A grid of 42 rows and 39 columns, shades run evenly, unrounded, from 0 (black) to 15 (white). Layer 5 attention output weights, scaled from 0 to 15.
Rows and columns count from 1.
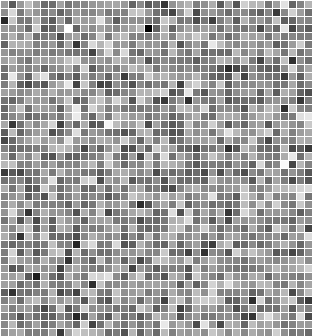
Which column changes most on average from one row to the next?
37
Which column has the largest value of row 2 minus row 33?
18
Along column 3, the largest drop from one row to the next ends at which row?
30
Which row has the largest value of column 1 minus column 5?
35
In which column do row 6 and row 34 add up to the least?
8
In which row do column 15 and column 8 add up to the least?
42
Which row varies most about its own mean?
4
